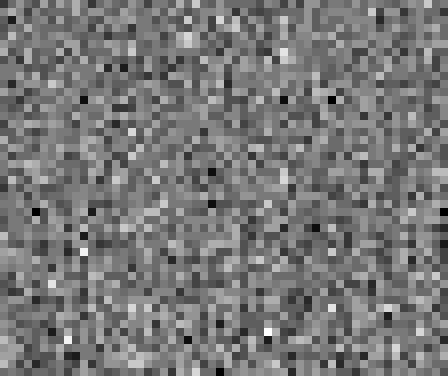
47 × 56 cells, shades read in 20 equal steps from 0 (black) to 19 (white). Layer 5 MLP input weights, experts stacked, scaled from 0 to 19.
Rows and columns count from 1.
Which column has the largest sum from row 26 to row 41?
30
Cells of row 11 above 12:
3
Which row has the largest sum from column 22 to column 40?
25
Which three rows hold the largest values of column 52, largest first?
27, 15, 19
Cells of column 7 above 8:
26
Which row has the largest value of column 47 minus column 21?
2
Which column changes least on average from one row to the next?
18
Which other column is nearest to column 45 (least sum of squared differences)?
53
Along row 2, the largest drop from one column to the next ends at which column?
48
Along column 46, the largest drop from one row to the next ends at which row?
21
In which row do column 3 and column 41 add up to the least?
46
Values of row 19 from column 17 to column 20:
7 14 8 11
